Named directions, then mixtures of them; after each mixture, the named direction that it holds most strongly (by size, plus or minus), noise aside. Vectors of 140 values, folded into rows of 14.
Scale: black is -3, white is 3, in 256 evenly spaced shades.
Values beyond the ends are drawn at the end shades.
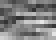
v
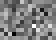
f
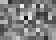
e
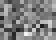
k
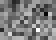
f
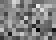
f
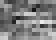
v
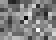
e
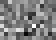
k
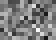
f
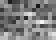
v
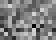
f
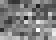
v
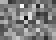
e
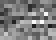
v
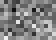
f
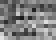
v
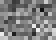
f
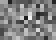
e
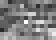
v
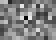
e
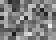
k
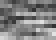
v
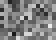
k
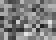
k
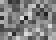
e
